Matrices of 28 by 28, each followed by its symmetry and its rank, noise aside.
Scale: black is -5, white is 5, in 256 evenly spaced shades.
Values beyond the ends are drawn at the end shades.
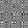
no symmetry, rank two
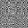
no symmetry, rank three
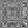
antisymmetric, rank two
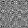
no symmetry, rank four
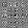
symmetric, rank two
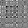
symmetric, rank two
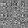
no symmetry, rank four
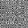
antisymmetric, rank four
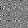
no symmetry, rank three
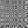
antisymmetric, rank two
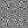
no symmetry, rank four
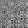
antisymmetric, rank four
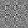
antisymmetric, rank two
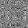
antisymmetric, rank four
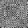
symmetric, rank four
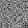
symmetric, rank four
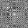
symmetric, rank three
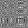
antisymmetric, rank two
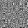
antisymmetric, rank four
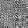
antisymmetric, rank four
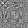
symmetric, rank four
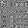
no symmetry, rank four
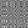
antisymmetric, rank two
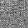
no symmetry, rank four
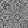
symmetric, rank three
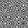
symmetric, rank three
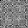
symmetric, rank four
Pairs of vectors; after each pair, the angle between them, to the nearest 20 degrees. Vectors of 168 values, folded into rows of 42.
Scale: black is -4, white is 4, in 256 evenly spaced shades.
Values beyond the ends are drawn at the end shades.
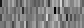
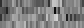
40 degrees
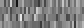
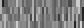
80 degrees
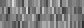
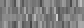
100 degrees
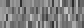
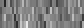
100 degrees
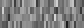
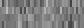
100 degrees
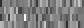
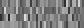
40 degrees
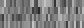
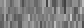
60 degrees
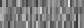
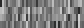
40 degrees
